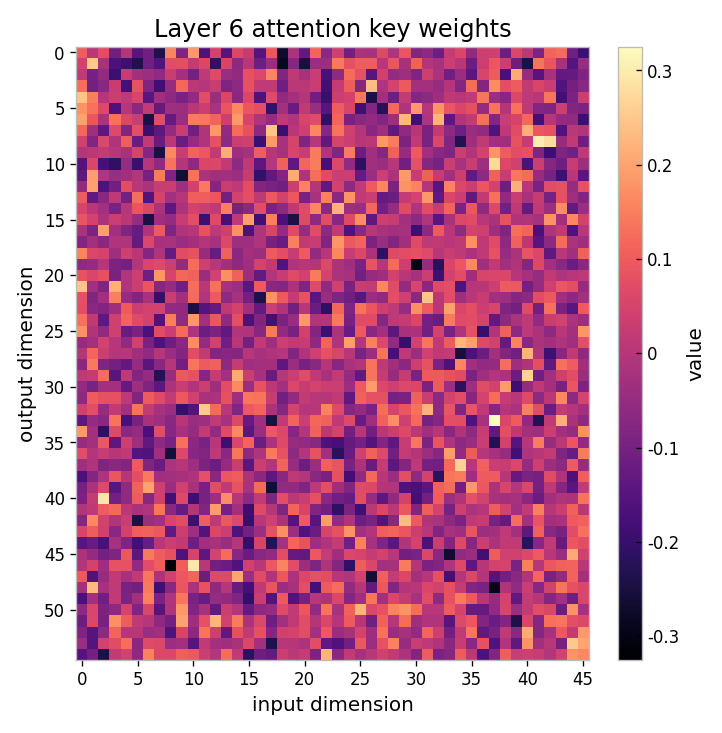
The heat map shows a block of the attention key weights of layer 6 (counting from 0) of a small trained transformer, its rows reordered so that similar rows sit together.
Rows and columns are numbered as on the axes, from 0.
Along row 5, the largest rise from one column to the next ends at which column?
28
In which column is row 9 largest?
13
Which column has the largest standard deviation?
17
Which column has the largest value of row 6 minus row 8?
29
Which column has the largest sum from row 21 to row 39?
33
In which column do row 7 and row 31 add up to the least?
18
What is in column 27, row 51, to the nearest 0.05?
0.1
